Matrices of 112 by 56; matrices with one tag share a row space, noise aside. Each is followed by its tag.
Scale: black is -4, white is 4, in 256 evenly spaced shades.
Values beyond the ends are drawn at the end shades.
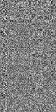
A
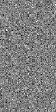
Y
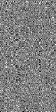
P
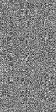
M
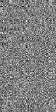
M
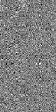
P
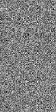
Y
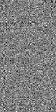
A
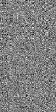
M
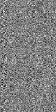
A
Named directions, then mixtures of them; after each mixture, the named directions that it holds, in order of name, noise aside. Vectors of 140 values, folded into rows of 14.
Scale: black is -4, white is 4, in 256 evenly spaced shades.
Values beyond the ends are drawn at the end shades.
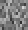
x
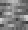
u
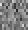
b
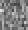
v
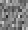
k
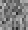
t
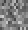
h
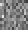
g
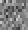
h, k, t.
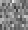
b, k, u.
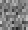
k, t, u.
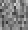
h, v.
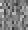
g, t, v.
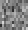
g, k, v.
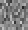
g, x.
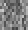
t, v.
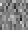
b.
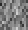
b, t.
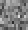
k, u, x.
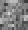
g, u.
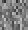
h, t, x.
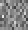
g.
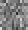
t, x.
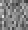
g, v.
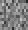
b, g.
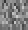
h, v, x.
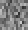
x.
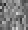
t.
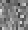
k, v, x.
